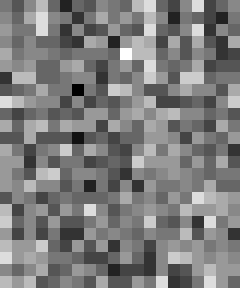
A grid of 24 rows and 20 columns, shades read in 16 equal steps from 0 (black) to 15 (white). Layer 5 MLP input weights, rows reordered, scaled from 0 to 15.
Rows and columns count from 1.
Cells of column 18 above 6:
12
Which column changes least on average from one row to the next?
14
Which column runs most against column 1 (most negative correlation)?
17
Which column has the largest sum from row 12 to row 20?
13
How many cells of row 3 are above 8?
5
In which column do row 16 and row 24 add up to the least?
8
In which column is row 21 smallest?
10
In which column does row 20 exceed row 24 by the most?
16
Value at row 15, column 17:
7
